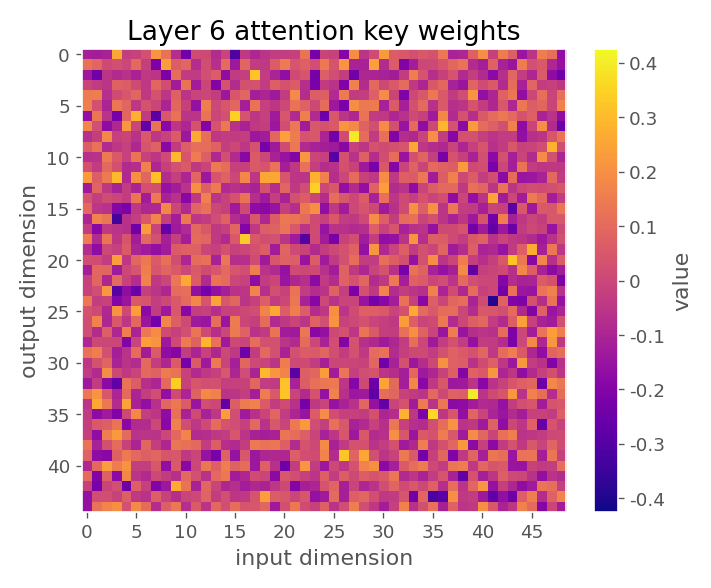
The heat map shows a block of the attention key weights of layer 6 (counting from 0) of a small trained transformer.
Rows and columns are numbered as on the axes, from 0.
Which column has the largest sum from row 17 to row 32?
33
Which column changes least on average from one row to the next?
15
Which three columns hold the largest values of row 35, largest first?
35, 32, 14
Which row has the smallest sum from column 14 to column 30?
42
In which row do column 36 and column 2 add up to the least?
43
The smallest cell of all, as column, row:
41, 24
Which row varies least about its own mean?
3
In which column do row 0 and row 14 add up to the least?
10
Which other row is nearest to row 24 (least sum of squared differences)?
11
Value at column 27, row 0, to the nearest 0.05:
0.2
